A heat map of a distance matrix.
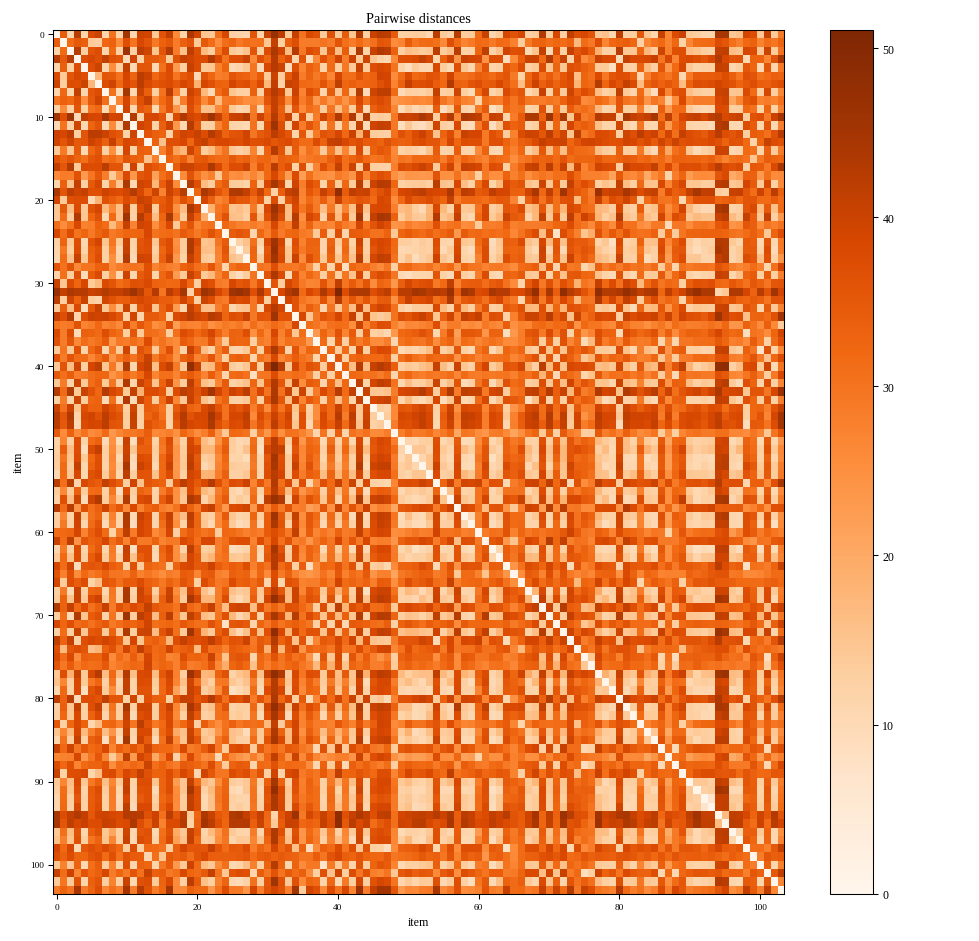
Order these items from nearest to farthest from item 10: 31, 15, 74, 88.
88, 15, 74, 31
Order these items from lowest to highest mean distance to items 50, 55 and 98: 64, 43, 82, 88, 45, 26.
26, 82, 64, 45, 43, 88
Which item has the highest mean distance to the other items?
31
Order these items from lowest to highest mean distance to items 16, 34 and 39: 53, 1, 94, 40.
1, 53, 40, 94
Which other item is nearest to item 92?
93
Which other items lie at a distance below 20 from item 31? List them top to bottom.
19, 94, 95
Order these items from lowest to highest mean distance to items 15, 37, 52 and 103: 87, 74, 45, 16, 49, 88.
49, 87, 88, 74, 45, 16
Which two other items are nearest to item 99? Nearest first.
13, 15
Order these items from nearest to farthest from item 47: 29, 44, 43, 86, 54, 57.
54, 43, 57, 86, 29, 44
